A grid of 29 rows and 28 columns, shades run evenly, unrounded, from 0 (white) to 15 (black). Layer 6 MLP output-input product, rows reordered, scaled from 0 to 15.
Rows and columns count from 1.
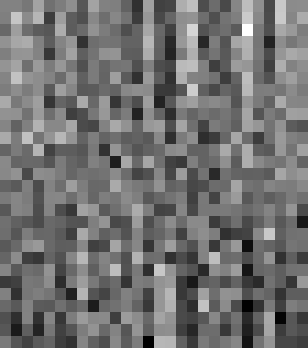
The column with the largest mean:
16
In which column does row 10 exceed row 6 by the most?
18
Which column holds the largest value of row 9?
15
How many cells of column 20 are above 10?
8
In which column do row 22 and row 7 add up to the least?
2
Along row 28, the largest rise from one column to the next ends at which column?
26
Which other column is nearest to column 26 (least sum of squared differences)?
17
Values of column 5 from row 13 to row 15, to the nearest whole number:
11 10 7
